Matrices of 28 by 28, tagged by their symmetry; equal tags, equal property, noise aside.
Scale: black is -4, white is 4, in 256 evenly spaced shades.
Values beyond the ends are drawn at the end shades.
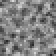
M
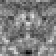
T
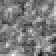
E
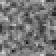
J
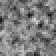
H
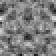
T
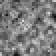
E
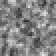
M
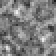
H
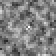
H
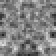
T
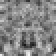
T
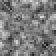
E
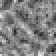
H
